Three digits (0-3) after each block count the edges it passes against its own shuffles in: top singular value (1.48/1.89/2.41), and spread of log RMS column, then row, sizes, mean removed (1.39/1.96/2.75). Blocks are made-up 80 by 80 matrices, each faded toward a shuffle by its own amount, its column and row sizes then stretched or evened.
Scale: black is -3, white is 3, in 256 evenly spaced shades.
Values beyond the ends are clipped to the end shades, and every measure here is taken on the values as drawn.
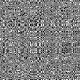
3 2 2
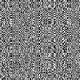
3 3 0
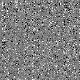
1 2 1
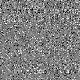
2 0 1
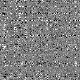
1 2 3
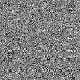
2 1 1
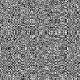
3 2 1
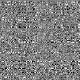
2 1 3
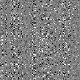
2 3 1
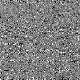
2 0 2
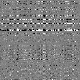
3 1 3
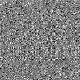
2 0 1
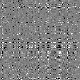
3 2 3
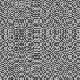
3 1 0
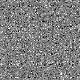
1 0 2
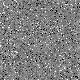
0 0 0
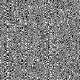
2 2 0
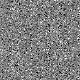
0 2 0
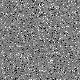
0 0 1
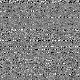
0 0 3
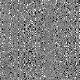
2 3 1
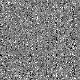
0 2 1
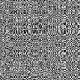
3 2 2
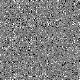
0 2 2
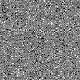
2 0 0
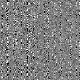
2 3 0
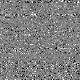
0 0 3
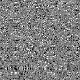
2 1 1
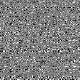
2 1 3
